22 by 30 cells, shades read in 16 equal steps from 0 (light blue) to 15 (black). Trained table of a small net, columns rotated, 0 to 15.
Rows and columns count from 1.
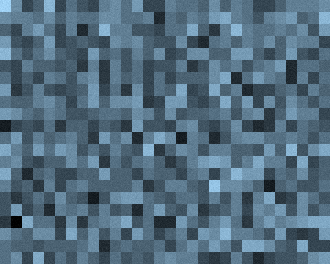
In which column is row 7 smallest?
21
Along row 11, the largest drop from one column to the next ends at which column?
13
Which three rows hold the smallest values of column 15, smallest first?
12, 18, 5
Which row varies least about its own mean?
10
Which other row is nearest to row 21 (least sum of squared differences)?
14
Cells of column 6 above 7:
14
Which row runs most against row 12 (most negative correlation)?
8
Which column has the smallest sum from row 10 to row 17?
22
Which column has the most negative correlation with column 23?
29
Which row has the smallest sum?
2
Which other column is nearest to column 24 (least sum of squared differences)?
28
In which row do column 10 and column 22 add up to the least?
3
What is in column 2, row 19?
15
